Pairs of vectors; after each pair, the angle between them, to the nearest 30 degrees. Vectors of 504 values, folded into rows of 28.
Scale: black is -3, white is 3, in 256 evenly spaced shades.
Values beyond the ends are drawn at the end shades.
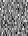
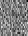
120 degrees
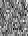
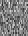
90 degrees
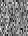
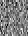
150 degrees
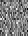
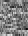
120 degrees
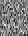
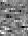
90 degrees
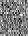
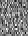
120 degrees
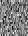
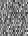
90 degrees
